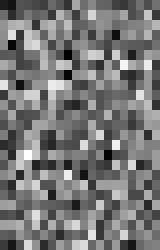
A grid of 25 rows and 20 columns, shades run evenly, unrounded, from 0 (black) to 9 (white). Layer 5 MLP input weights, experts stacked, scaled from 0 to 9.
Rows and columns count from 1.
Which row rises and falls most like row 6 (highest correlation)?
8
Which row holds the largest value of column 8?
9
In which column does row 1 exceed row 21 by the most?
10
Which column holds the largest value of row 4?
2
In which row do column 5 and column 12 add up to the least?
17
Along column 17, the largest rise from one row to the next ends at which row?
7
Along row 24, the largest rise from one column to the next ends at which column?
12
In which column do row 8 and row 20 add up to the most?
15
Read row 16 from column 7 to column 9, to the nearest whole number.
6 5 4
